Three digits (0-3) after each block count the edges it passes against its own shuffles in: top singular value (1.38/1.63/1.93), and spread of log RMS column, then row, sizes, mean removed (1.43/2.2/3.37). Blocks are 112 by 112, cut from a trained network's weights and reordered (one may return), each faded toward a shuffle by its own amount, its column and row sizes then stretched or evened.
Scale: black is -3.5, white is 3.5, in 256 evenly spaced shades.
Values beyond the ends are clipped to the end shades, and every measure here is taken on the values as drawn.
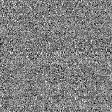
2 1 0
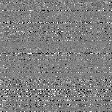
1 1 3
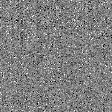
0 1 1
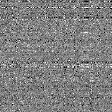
3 1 2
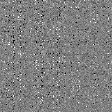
0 2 1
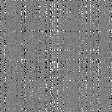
3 3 2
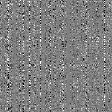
3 3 1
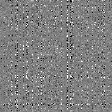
1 3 2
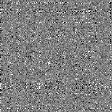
2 2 2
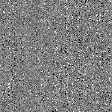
0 2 1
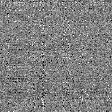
2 1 1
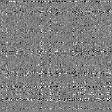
3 2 3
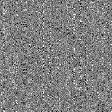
2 2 0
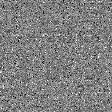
0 1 0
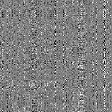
3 3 1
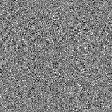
3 0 1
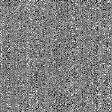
1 2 1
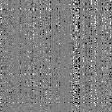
3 3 2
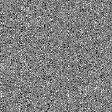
1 2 0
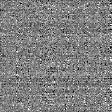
2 2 0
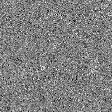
1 0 1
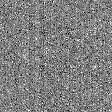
1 0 0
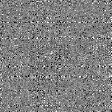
3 2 2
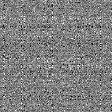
3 2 1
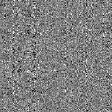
3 2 1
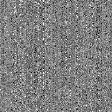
2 2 0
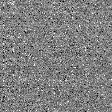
1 1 0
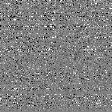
0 1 3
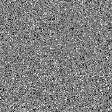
0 1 1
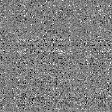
1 2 2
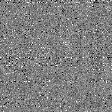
0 1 2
